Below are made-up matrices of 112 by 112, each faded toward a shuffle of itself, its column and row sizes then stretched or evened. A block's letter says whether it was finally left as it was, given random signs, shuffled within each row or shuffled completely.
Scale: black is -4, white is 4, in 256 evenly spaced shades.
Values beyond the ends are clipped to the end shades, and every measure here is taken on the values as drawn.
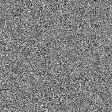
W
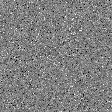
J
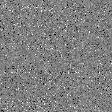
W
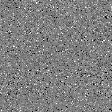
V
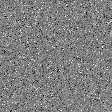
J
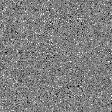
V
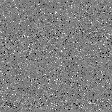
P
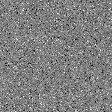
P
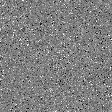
J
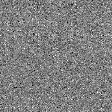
V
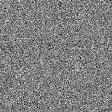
V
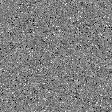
P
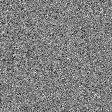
J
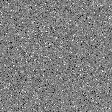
J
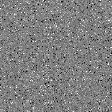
V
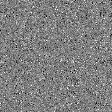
W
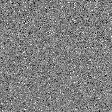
W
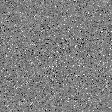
P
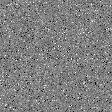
P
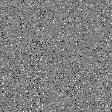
W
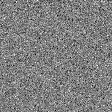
J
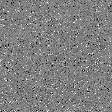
V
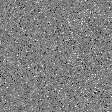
J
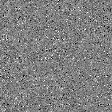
W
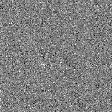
V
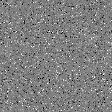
W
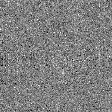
V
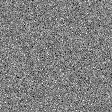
J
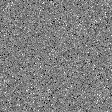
J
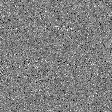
P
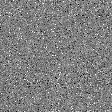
P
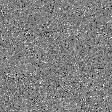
P
